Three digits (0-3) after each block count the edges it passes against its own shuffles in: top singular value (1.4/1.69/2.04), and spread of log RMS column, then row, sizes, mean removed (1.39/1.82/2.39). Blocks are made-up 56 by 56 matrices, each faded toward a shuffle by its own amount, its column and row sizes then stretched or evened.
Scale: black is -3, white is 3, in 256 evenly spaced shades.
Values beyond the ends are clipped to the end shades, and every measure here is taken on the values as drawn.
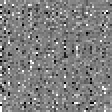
1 3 1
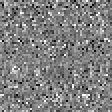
1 0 2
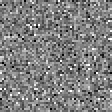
0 0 1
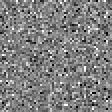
1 2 1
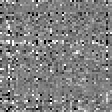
2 3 3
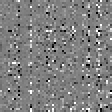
1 3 2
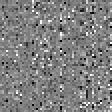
1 3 0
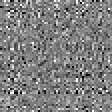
3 2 2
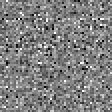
1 2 2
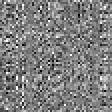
3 3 0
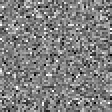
0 0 1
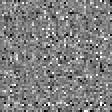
0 2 2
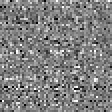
2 1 3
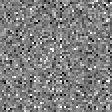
2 1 1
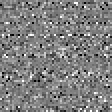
1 0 3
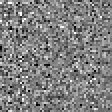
1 2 0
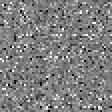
1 0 2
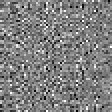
3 2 0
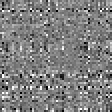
3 3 3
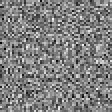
3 1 0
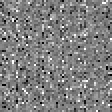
1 2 0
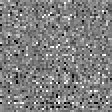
2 2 2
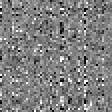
3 3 1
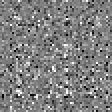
2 2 2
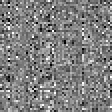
2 3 0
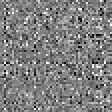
3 2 2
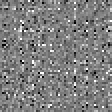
1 3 2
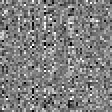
2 3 0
